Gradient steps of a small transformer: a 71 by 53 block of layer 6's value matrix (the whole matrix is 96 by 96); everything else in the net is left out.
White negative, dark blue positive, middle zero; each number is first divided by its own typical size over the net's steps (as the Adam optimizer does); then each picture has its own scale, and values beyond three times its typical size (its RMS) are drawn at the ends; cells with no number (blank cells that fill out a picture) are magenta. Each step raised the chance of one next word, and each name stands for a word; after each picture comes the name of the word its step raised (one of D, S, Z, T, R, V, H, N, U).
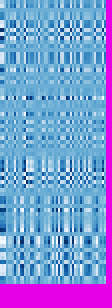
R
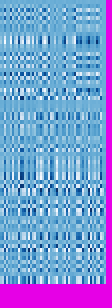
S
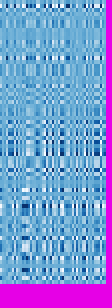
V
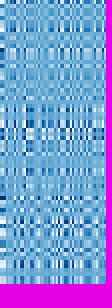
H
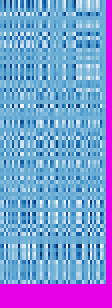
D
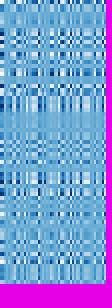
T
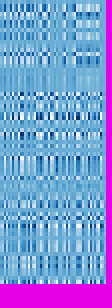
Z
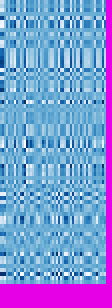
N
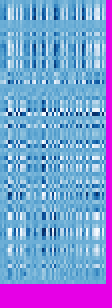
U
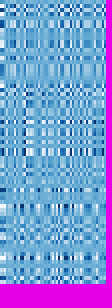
V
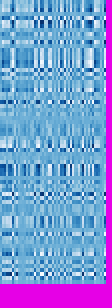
N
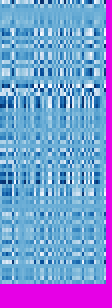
T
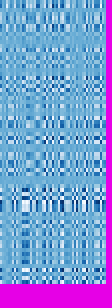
D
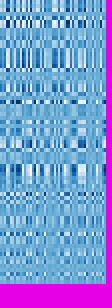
N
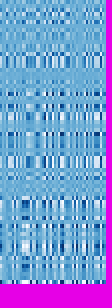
Z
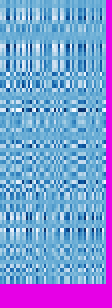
U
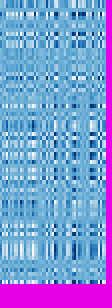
D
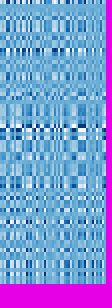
H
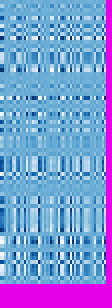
R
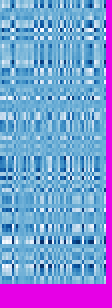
R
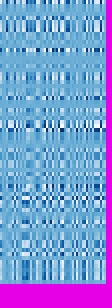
H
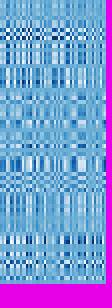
R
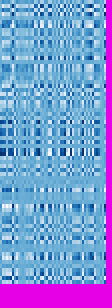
V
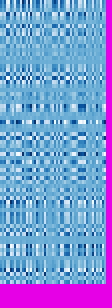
D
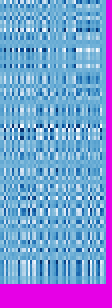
H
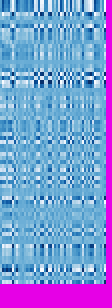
D
